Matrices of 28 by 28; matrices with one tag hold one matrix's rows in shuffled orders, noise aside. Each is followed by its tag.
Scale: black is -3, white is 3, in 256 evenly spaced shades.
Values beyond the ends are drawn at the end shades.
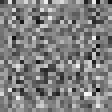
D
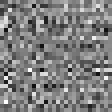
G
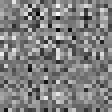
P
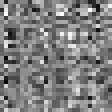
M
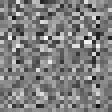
D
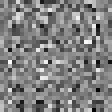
D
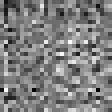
M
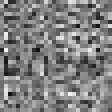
M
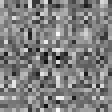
P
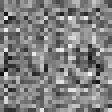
M
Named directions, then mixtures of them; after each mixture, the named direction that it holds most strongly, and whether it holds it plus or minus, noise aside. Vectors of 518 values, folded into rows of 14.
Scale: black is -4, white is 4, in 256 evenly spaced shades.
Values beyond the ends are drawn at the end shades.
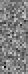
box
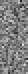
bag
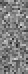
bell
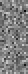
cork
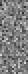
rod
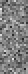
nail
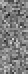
bell, minus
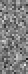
cork, minus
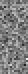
bag, minus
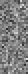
bag, minus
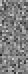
rod, minus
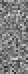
bell, plus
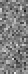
nail, plus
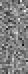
bag, minus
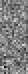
box, plus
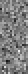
box, minus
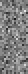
cork, minus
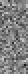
cork, plus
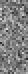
nail, plus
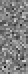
box, plus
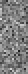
nail, plus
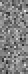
cork, minus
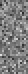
rod, plus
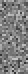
rod, minus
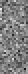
nail, plus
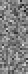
bag, plus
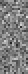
bell, plus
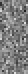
cork, plus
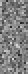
nail, plus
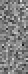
bag, minus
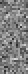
bell, plus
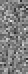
bag, plus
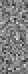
cork, minus
